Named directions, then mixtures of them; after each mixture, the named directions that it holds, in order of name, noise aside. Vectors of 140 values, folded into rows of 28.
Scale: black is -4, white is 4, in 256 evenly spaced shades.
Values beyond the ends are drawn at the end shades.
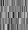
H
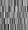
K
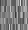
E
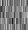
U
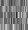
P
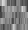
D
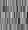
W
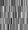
E, H, P.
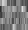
D.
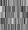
D, K, U.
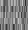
K, P.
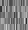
K, P, U.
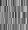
E, U.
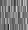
E, K.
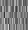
K.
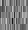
U, W.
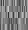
H.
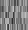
H, K, U.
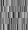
H.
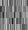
U.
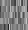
D, E, K.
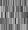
U.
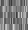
P.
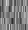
K, P, U.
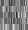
P.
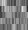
D.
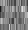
D, E, U.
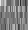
D, E.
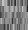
D, K.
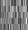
D, E, K.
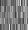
E.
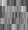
D.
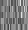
E, K, P.
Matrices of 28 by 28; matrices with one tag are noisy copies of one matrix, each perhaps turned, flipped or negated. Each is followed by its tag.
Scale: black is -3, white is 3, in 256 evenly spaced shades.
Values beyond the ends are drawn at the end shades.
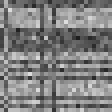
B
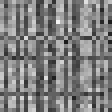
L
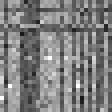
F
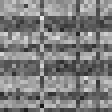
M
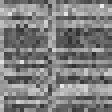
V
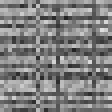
L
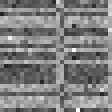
V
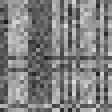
B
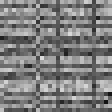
L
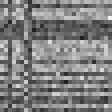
F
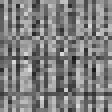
L
